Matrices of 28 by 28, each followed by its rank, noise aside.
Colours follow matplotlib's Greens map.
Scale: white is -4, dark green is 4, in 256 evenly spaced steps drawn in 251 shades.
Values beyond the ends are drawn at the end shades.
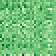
four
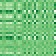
one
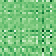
two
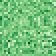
six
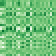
two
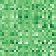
three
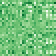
three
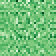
four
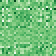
four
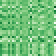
two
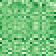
three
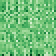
four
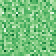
six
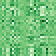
three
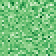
six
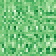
four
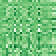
three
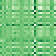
one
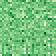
six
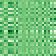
one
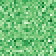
six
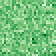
six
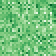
six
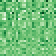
three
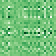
two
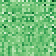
four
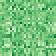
four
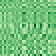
two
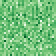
six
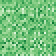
six
